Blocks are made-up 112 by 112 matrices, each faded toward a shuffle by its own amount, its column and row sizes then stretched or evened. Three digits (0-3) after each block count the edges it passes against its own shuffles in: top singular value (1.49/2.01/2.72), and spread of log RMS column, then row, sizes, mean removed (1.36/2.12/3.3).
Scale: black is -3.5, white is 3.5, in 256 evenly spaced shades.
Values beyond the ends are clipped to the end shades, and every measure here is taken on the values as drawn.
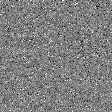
0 0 1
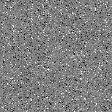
0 2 0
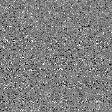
1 1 2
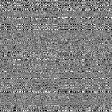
3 1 3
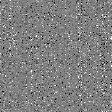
1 2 1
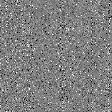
2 2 0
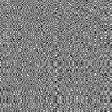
3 2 1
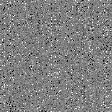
1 2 0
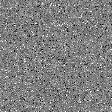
0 1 1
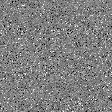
1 0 1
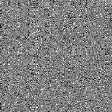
2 2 1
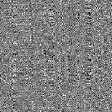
2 2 1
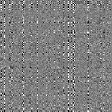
3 3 2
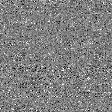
1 0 2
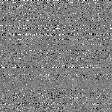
1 1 3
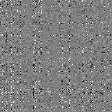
0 3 2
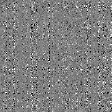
0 3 2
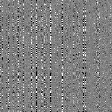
3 3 1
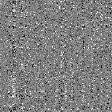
2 2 1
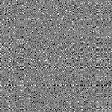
3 1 2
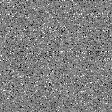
1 0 1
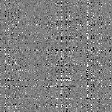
2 3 2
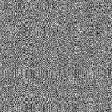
3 2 0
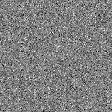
1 0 1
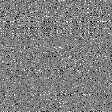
2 0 2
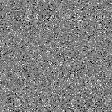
2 0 1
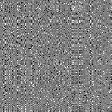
3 2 0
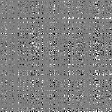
1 3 3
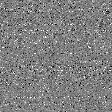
0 0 2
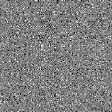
2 1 2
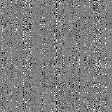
1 3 2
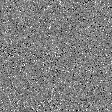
0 0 1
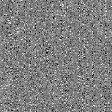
2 2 0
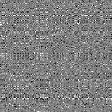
3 1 2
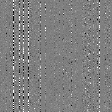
3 3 0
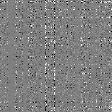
2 3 2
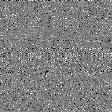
2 0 2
